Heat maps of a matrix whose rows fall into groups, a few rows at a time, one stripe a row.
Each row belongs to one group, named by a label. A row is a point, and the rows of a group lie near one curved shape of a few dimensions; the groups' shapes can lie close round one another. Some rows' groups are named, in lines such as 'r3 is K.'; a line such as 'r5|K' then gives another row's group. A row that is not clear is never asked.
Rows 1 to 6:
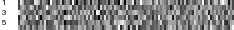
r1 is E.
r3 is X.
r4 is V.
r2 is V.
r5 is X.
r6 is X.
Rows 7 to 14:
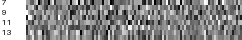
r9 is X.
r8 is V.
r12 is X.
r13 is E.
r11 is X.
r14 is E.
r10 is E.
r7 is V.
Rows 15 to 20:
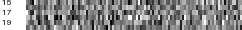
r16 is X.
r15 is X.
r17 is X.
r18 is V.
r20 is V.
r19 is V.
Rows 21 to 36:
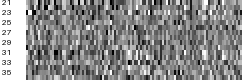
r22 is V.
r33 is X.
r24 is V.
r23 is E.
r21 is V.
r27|V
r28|V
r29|E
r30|X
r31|V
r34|X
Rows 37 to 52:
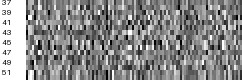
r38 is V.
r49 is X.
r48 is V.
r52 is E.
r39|V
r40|E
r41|X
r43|X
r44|X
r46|V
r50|X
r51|E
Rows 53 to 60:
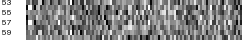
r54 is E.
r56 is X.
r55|X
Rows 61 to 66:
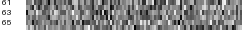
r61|V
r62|V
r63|X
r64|V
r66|X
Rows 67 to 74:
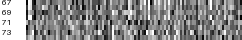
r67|E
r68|E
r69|X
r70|E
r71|X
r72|X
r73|V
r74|X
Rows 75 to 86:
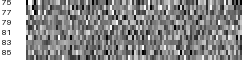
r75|E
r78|X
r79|X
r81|X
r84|X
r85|E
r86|X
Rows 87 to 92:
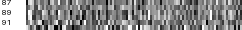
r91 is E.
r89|E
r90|E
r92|V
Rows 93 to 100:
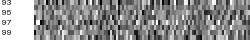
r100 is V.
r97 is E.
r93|V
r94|V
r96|X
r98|V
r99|X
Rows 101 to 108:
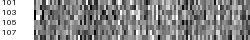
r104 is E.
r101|V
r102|E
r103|X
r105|E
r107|X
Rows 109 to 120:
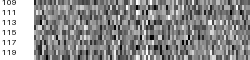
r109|X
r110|X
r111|X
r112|E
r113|X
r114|E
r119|X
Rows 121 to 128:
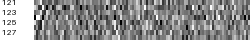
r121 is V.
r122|V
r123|V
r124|E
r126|X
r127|E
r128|E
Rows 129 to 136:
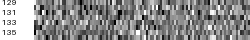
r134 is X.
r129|X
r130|E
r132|X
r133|V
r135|X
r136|V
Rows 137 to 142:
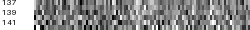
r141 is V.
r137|X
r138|V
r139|X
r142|E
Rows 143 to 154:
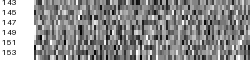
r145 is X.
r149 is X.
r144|V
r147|X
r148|X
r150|X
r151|E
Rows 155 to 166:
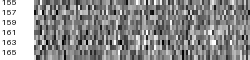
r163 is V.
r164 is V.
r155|V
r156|E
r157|V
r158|V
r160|V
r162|V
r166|E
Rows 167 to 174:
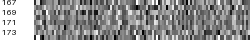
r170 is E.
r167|E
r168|X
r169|V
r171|V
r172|E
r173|X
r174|E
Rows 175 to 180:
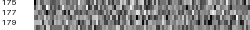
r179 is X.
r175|X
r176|V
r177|V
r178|X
